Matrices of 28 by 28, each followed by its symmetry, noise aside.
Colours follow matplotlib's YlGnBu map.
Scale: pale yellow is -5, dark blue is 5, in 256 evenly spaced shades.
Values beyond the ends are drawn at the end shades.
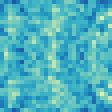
mirrored top to bottom.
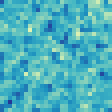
symmetric across the other diagonal.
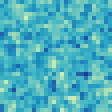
no symmetry.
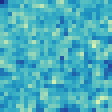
symmetric.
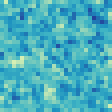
symmetric across the other diagonal.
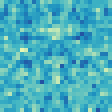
mirrored left to right.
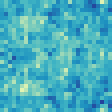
mirrored top to bottom.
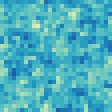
antisymmetric.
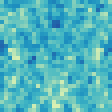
mirrored left to right.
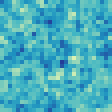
symmetric.
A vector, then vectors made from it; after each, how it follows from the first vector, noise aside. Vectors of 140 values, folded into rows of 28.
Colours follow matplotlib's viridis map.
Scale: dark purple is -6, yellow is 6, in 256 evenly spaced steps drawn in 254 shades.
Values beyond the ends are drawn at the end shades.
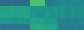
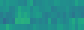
wrapped around, shrunk.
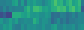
wrapped around, negated.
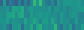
partly zeroed.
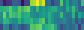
scaled up.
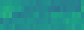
wrapped around, shrunk.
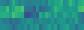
wrapped around, negated.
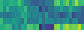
reversed, negated, scaled up.
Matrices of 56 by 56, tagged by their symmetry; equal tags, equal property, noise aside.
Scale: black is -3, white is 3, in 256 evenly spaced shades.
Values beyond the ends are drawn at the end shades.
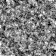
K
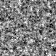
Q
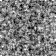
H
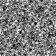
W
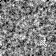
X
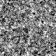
K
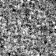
K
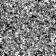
Q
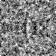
H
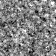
K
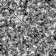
X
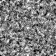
W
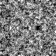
H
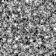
K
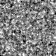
K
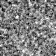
X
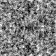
H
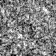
K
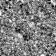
K
